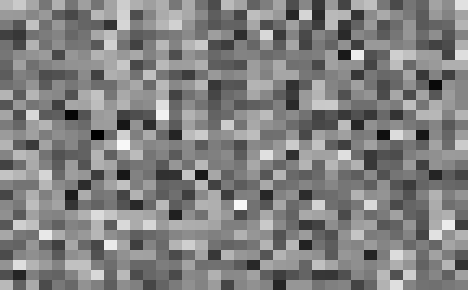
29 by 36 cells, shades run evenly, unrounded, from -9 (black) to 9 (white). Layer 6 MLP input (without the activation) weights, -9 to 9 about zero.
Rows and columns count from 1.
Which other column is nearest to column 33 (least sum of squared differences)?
30
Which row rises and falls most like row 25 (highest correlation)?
5
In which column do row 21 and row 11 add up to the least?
23
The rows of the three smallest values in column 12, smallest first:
13, 29, 12
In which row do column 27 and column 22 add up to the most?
16
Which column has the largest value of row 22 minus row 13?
10
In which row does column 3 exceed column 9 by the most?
3
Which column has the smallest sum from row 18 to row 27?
33
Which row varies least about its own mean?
19
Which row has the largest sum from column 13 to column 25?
21
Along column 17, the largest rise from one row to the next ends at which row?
20
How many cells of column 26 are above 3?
4
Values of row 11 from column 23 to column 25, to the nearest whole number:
-6 2 5
